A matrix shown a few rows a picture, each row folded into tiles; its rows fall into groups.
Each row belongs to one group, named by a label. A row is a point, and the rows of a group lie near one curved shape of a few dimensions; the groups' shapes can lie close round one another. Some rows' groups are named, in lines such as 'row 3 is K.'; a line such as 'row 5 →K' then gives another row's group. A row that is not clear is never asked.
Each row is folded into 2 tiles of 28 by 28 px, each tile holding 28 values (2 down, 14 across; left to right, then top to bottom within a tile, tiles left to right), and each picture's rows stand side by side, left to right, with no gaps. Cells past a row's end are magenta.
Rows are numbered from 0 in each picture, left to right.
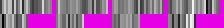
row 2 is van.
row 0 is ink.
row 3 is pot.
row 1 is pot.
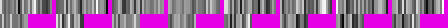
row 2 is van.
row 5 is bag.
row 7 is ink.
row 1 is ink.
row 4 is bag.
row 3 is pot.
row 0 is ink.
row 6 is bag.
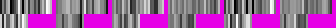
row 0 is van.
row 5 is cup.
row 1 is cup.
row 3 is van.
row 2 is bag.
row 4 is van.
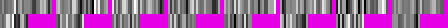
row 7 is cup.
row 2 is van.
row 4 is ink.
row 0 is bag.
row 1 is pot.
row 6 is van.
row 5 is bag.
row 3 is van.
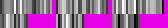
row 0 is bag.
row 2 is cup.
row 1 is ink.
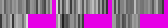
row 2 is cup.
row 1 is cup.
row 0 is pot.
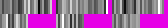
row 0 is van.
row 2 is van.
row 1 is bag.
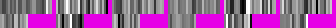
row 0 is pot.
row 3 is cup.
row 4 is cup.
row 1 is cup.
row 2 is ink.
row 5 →pot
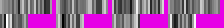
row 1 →bag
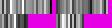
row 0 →cup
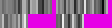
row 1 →van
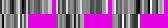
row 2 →pot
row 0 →van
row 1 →ink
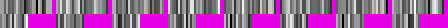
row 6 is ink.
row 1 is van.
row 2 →bag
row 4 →ink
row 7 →bag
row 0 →pot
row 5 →ink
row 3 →ink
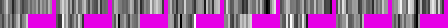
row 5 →ink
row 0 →van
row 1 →ink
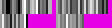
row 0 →cup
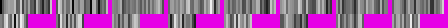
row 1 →bag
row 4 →pot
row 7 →van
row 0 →bag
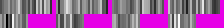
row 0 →ink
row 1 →cup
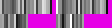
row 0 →bag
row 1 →bag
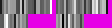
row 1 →ink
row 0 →bag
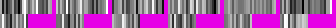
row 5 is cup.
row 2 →ink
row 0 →cup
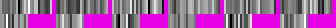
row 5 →pot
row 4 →bag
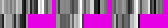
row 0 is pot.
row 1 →pot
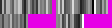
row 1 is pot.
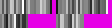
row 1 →bag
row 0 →cup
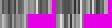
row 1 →cup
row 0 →cup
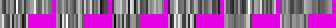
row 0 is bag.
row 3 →ink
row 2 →ink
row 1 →ink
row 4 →cup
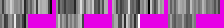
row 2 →pot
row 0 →cup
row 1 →cup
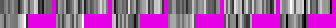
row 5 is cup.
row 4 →van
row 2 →bag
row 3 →cup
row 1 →van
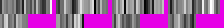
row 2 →ink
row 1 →pot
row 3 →bag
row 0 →bag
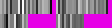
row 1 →cup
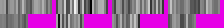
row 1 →ink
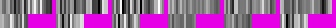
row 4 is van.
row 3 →van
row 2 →van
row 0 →ink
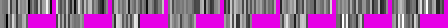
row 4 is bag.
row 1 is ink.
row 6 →ink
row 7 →ink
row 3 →pot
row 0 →van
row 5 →bag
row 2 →bag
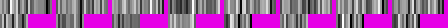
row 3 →cup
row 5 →van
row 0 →van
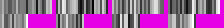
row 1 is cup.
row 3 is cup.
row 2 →bag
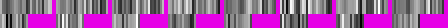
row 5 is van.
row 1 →ink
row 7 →pot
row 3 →cup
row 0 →ink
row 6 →pot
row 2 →cup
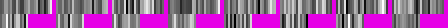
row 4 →ink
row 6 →van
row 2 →ink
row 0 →van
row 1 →pot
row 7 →cup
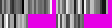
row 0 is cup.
